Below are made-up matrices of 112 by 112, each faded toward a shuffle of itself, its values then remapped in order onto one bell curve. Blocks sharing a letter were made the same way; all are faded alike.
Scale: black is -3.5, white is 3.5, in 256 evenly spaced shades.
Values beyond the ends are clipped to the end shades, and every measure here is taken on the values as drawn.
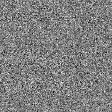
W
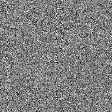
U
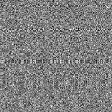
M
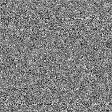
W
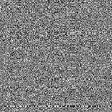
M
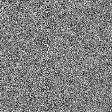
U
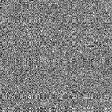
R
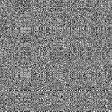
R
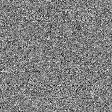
W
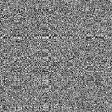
M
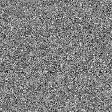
W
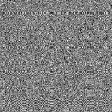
R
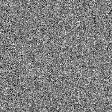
U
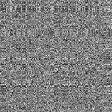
R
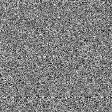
W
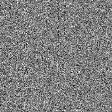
U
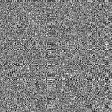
M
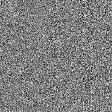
U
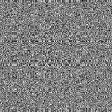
R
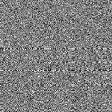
M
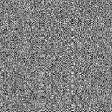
M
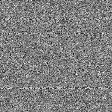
W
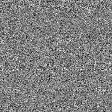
W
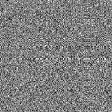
M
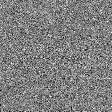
W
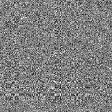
M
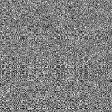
M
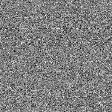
W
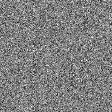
U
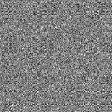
R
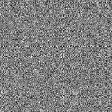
M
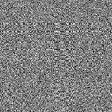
M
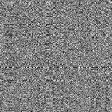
M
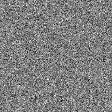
U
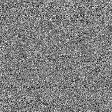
W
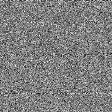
W
